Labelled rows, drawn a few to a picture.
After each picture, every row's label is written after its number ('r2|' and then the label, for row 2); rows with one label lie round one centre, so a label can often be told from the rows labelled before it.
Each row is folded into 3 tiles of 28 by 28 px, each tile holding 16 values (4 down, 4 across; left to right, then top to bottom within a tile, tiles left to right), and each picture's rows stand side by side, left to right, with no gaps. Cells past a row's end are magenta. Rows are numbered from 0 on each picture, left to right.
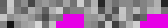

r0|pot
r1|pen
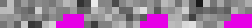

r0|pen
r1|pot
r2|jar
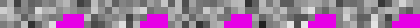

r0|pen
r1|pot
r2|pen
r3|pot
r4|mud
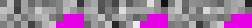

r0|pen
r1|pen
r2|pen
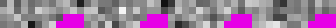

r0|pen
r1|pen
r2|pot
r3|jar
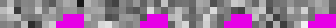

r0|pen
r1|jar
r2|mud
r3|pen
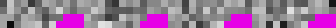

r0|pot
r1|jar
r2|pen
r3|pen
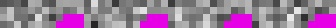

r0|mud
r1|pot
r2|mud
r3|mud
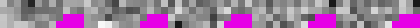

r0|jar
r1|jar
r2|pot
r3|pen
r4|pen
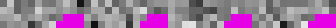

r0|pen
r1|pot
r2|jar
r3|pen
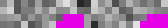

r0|pen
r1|pot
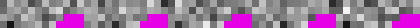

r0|pot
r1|pen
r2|pot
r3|pen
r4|pot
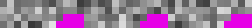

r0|pen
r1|mud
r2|pot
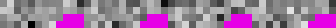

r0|pen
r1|pen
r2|mud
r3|pen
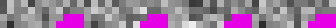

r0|pot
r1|pot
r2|jar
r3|pot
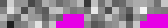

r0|pot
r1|pot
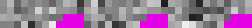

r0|pen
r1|pen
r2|jar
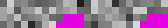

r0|pen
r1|pot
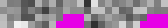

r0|jar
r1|pot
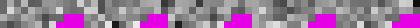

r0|pot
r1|pen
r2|pot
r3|jar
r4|pen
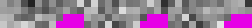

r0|jar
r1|pen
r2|pen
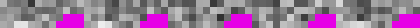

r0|jar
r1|jar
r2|mud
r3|mud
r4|jar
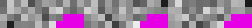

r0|pot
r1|pen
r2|pen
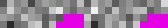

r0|pot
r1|pot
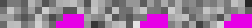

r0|mud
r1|pot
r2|pen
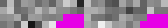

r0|pen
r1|jar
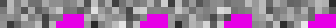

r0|pot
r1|pot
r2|pot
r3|pen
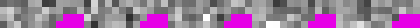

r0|mud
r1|pot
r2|mud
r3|jar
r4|jar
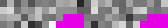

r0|pen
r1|pot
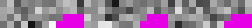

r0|pen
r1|jar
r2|pot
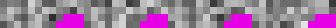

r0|mud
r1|mud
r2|mud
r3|pen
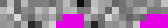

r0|pen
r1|pot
